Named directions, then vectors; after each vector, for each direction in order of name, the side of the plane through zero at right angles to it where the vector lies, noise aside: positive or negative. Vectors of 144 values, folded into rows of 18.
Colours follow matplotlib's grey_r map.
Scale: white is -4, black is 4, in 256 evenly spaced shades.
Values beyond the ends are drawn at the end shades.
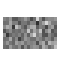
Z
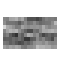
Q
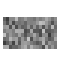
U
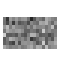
positive, positive, positive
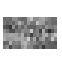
negative, positive, negative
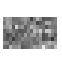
positive, negative, positive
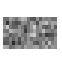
positive, positive, positive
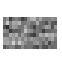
negative, negative, negative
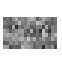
negative, positive, negative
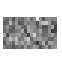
negative, positive, positive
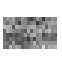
positive, negative, positive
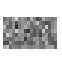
positive, positive, negative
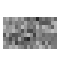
positive, negative, negative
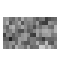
positive, negative, negative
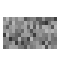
positive, negative, negative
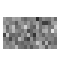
positive, negative, negative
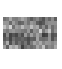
positive, negative, positive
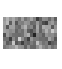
positive, negative, negative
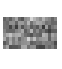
negative, positive, negative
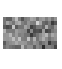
negative, positive, negative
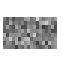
negative, positive, positive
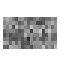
positive, negative, positive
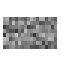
negative, negative, negative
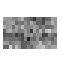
positive, negative, positive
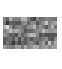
positive, positive, positive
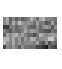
negative, negative, negative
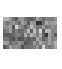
positive, negative, positive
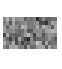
positive, negative, negative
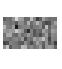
positive, positive, negative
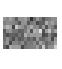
positive, negative, positive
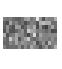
negative, positive, positive
